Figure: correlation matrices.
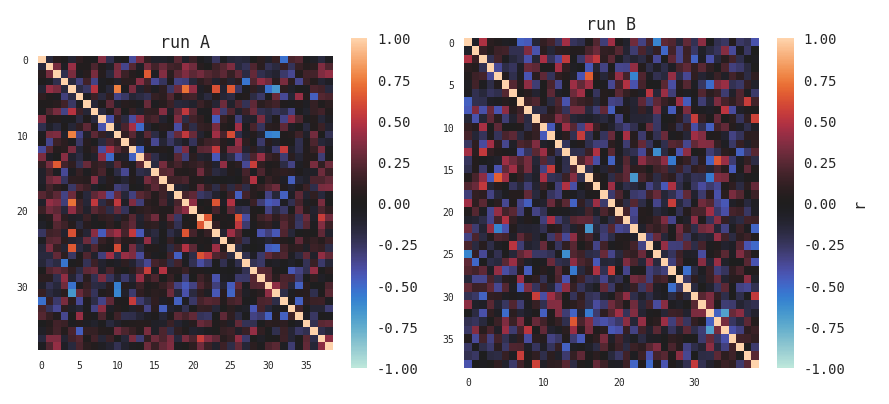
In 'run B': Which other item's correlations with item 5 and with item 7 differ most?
29
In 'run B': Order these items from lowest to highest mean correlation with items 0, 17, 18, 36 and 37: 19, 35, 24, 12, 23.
12, 23, 24, 19, 35
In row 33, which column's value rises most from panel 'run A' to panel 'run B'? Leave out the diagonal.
14
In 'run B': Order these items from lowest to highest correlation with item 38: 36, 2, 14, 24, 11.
24, 36, 14, 2, 11
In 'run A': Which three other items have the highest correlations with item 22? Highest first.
21, 26, 37
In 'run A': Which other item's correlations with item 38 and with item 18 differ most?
26
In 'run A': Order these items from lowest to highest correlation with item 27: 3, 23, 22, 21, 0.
3, 21, 22, 0, 23
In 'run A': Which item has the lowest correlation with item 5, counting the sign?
36
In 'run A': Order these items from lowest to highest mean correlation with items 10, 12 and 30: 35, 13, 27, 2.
13, 27, 35, 2
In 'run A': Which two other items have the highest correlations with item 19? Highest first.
4, 23
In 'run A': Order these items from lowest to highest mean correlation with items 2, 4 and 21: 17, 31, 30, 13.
31, 30, 13, 17
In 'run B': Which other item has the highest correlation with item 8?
34
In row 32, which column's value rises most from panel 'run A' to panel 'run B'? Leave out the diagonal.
20
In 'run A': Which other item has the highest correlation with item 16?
28
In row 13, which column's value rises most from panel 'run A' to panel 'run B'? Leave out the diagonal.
9
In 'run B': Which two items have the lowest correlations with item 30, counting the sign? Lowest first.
2, 10
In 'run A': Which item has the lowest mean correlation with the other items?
27
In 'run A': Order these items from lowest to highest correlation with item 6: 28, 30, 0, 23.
23, 0, 30, 28
